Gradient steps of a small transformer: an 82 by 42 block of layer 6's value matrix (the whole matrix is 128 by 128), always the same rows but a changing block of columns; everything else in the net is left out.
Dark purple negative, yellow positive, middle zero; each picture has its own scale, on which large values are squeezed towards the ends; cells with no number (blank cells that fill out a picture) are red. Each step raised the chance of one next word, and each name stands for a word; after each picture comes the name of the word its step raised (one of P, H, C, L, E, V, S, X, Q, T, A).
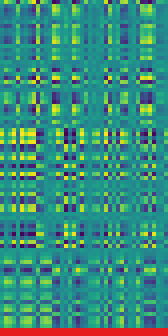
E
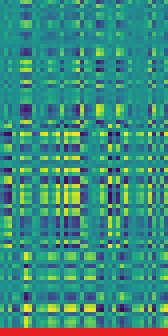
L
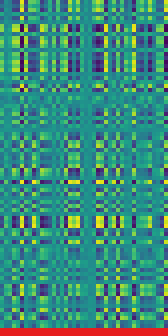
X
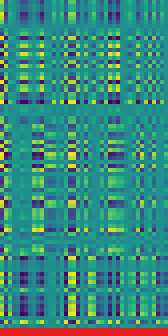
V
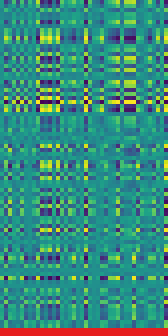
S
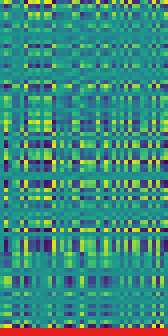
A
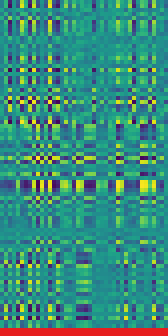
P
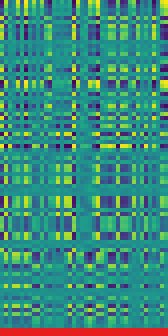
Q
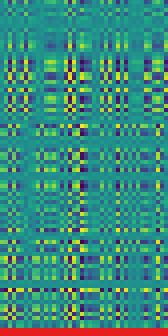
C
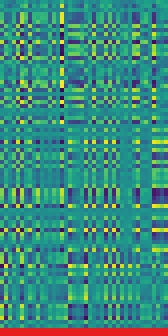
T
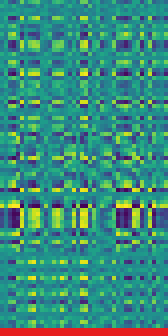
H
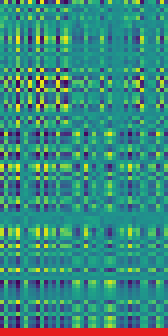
E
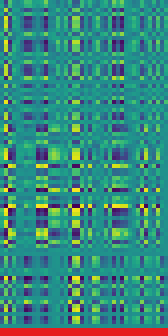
H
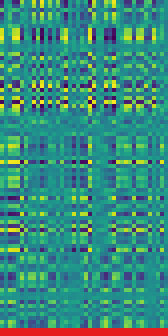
S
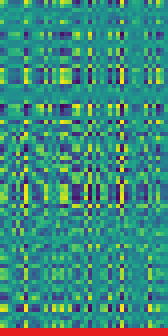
L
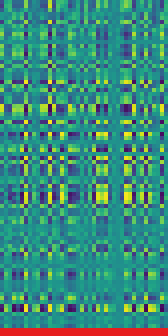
L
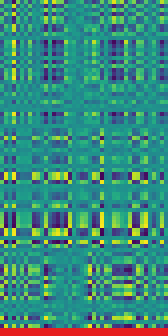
X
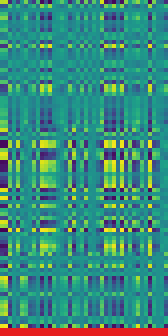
A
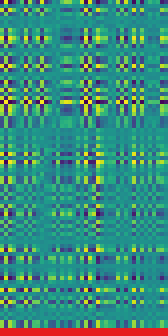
S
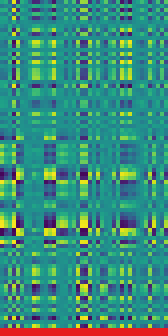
X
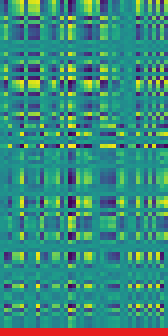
Q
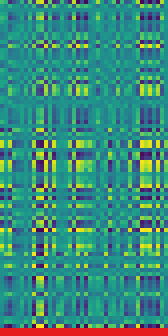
A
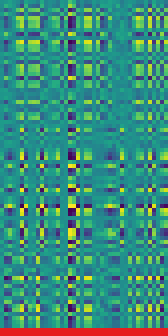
H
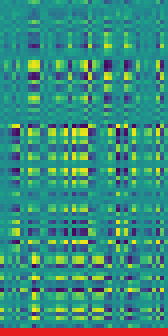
C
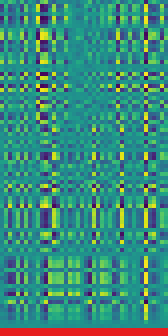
H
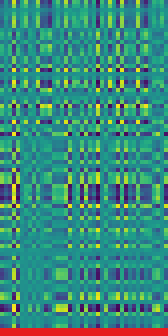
L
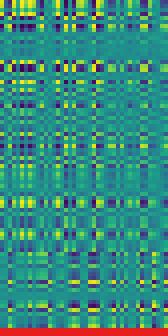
Q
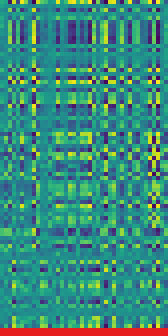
E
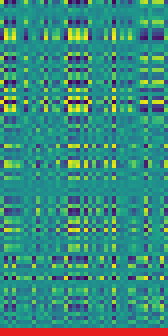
S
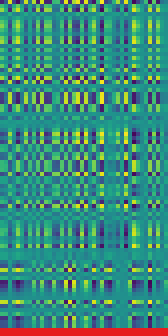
E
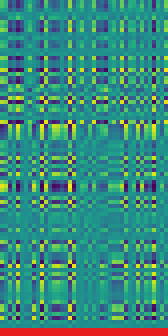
P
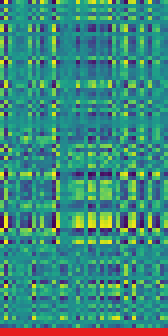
X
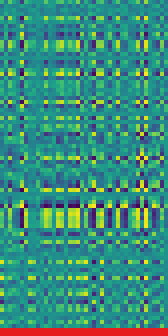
H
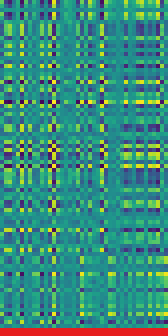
V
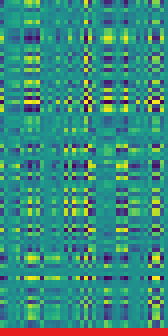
S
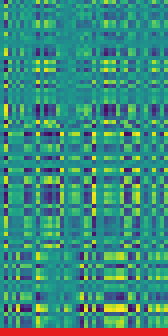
L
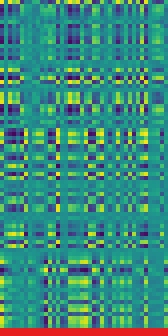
E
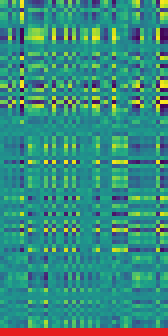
S
